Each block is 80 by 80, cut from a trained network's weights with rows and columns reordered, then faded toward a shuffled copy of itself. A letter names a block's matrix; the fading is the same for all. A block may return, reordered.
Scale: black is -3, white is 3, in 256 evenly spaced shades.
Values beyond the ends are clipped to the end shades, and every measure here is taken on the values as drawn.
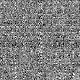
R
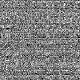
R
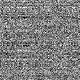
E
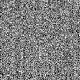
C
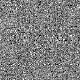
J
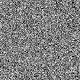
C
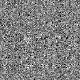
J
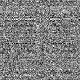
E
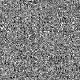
J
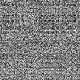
E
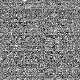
R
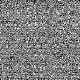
R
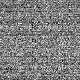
R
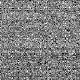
R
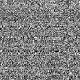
E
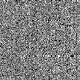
J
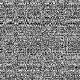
E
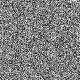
C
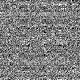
E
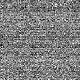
R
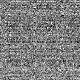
R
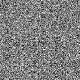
C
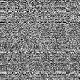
E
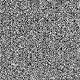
C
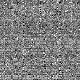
R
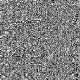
J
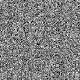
C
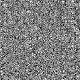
J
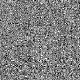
J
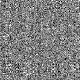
J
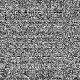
E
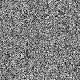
C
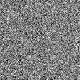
C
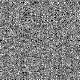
J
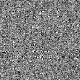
J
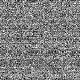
R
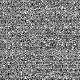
R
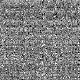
R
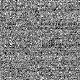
R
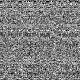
E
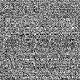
E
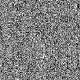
C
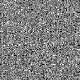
J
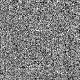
C
